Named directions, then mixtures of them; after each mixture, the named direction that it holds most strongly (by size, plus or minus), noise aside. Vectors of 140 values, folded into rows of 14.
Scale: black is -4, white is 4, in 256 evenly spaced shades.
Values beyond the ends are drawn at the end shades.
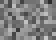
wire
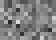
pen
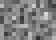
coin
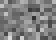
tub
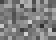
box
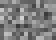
coin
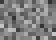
wire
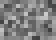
coin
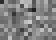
box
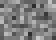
coin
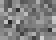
pen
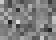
pen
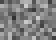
box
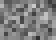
coin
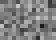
box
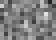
coin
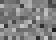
box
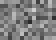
box
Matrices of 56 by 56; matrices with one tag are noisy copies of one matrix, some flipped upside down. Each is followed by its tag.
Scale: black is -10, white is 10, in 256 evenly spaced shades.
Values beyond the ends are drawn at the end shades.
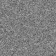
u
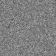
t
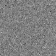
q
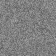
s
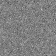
q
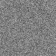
s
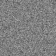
t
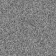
u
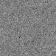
q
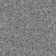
q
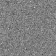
q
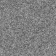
s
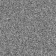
q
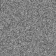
t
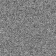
q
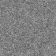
s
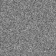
t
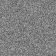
u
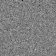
t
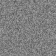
q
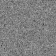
u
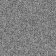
u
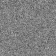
s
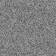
s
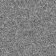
u
